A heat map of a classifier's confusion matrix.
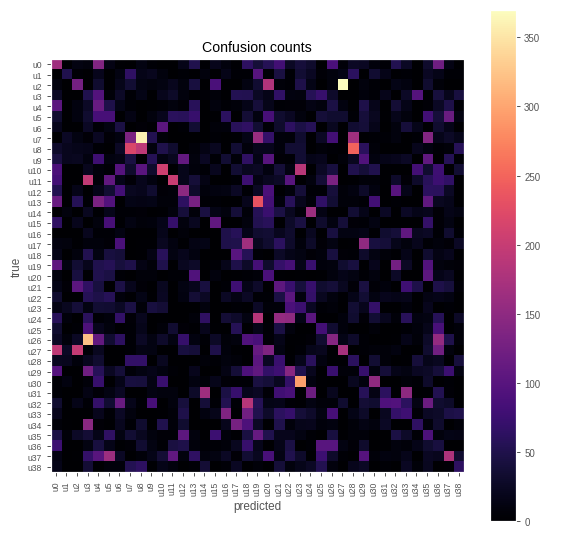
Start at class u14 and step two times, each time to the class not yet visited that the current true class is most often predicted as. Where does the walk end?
u19
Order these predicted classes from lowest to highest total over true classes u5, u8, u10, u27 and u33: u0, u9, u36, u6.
u9, u6, u36, u0
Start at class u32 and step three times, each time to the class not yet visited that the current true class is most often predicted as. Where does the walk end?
u29
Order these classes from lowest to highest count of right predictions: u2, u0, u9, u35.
u9, u35, u2, u0
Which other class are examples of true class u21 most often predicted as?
u2
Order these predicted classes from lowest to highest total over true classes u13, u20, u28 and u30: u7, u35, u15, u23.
u15, u7, u35, u23
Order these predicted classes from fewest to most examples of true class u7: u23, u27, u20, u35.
u27, u23, u20, u35
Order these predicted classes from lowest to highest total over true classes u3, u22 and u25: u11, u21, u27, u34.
u27, u11, u34, u21
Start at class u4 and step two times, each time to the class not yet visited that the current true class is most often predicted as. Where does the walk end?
u36
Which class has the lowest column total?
u1
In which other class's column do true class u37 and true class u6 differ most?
u5
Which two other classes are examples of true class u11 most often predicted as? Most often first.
u3, u26
